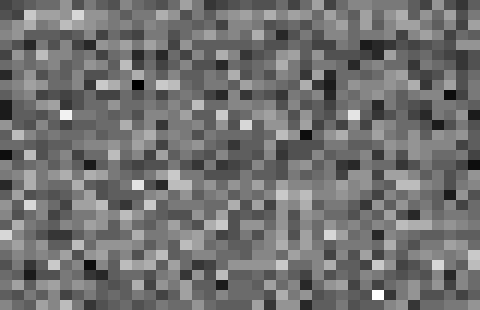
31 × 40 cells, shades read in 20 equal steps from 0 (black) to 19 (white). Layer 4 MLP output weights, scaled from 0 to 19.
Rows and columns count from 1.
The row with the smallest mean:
17
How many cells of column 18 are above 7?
17
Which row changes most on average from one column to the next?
27
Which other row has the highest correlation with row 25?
22
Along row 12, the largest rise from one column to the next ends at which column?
6
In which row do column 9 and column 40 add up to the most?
26
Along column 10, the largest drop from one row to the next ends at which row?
10
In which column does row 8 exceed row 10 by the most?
38
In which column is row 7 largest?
11
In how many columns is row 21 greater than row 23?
14
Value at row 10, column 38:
1
